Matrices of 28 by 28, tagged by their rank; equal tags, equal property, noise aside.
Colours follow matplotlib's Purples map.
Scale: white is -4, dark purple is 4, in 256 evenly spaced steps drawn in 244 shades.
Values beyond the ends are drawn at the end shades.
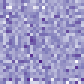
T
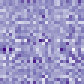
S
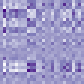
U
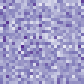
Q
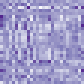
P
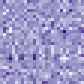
T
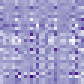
P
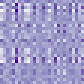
U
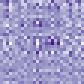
P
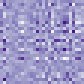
P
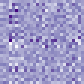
S
